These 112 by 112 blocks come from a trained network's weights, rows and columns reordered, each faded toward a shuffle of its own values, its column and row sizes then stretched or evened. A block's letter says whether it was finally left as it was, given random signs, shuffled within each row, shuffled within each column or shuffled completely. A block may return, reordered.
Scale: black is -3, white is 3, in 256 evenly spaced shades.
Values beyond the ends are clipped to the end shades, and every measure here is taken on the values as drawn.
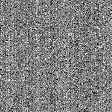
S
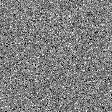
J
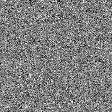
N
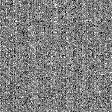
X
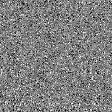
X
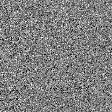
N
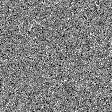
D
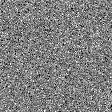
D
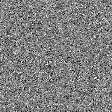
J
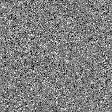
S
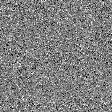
J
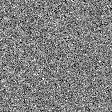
D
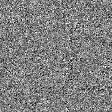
N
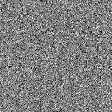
X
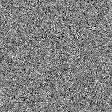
D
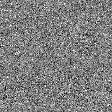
N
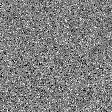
D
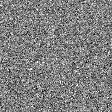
J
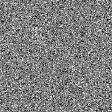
X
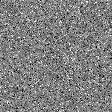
D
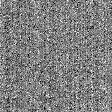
S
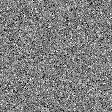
D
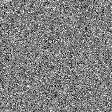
J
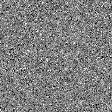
N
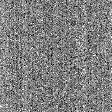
S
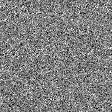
J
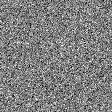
D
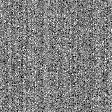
S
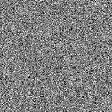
X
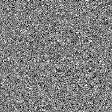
X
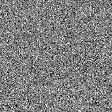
S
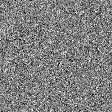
J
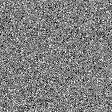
J
